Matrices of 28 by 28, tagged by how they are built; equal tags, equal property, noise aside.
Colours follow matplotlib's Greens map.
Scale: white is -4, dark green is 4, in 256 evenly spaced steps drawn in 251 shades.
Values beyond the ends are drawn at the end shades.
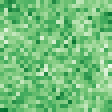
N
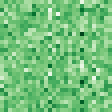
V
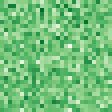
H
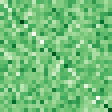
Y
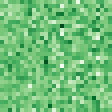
V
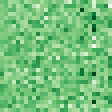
V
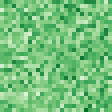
H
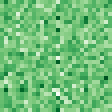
V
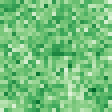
N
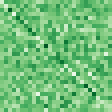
Y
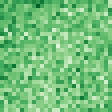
N
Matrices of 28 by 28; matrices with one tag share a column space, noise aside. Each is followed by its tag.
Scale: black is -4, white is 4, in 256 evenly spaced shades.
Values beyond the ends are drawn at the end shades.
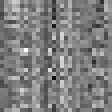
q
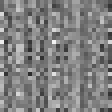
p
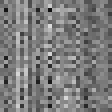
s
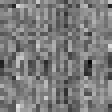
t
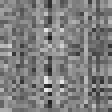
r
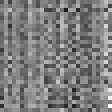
s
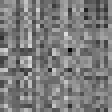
q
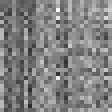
q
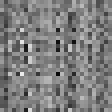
p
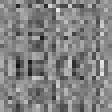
t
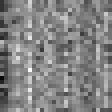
p
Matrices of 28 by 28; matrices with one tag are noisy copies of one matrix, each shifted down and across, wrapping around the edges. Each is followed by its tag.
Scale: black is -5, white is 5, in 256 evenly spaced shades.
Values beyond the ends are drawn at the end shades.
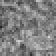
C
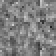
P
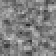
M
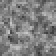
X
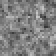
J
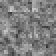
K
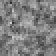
X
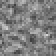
M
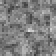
K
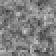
J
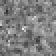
C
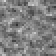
M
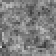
X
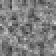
P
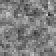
X
